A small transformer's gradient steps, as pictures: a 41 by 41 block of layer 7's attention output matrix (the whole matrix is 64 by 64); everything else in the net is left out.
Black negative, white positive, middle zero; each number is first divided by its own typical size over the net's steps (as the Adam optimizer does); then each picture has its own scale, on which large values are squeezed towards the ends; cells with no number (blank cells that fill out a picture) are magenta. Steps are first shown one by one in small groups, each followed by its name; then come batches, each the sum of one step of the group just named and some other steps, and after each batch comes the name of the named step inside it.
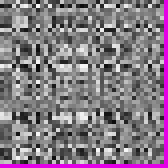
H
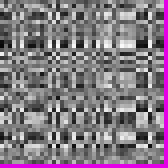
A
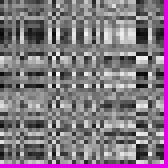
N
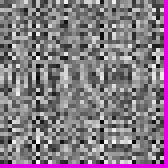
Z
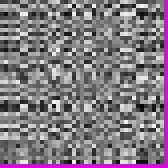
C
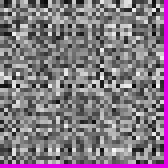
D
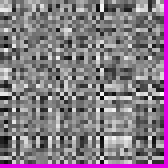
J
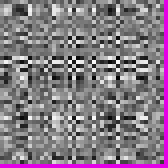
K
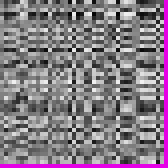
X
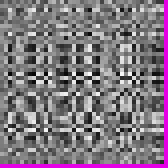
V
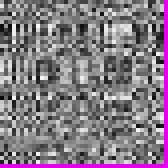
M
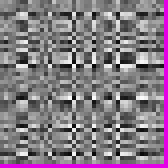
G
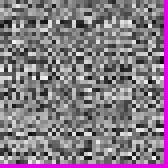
M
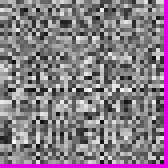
Z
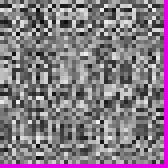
Z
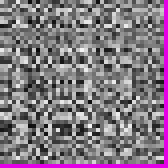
H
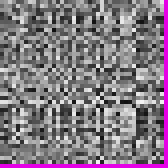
J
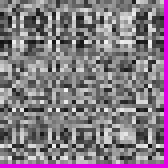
A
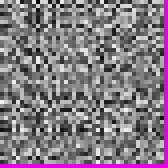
H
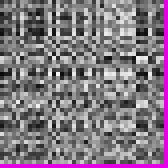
N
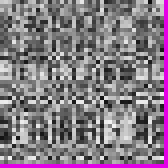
J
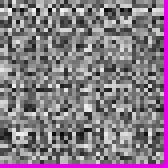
V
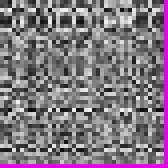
V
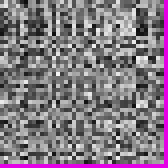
N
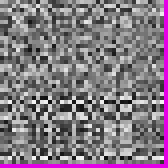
H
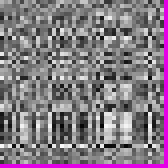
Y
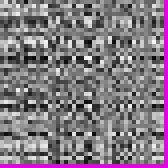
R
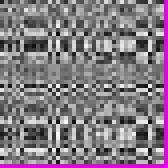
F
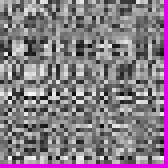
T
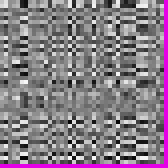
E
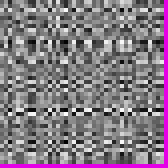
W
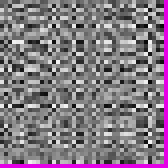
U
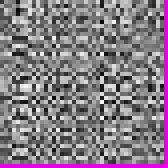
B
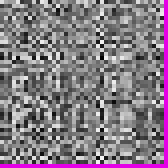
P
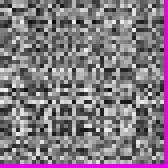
P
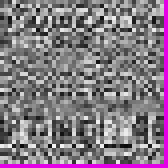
Y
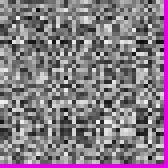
W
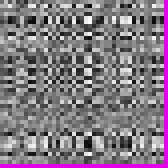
R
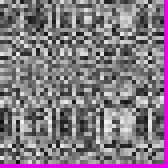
Y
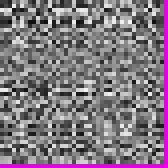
U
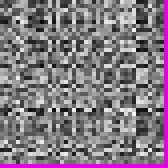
W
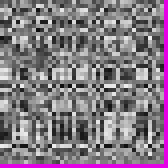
Y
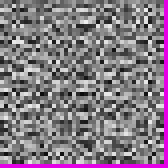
U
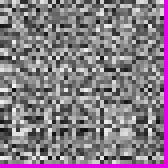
P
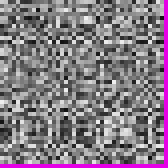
W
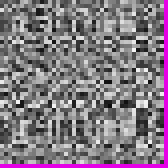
U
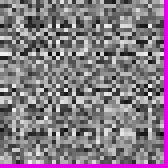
F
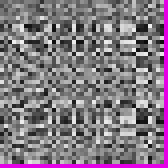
U
